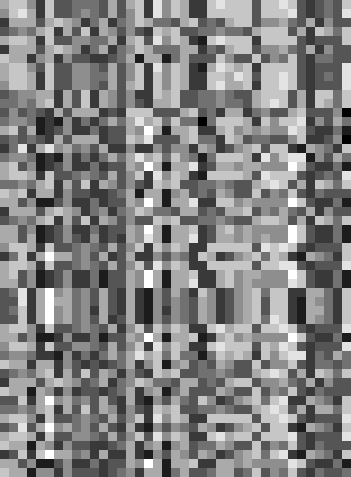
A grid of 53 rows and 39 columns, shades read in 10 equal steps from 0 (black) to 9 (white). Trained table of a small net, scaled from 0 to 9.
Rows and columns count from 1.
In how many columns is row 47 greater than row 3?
18
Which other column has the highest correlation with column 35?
7
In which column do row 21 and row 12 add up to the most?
31
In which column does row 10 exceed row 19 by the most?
39
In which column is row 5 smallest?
23
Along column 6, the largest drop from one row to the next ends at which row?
52
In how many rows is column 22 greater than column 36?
15
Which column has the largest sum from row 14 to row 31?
33
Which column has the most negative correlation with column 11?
36
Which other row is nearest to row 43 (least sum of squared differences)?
3
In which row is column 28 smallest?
13
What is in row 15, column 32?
5
